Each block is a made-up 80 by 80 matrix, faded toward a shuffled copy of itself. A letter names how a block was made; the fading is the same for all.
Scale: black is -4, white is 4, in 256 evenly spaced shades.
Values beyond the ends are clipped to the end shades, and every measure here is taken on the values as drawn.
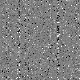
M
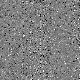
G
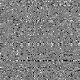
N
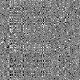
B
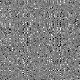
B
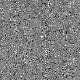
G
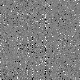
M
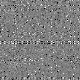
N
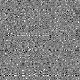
N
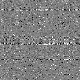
N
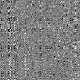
B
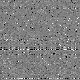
N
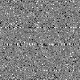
N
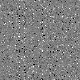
M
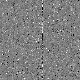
G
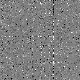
M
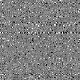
N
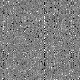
B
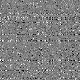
N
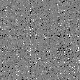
M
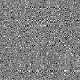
N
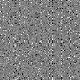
B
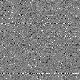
N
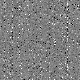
G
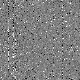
G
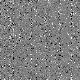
M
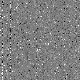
G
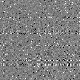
N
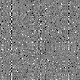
B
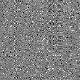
B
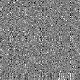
B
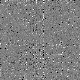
M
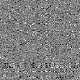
N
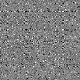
N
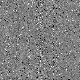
G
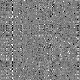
B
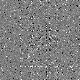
M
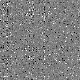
M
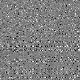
N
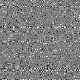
N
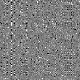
B
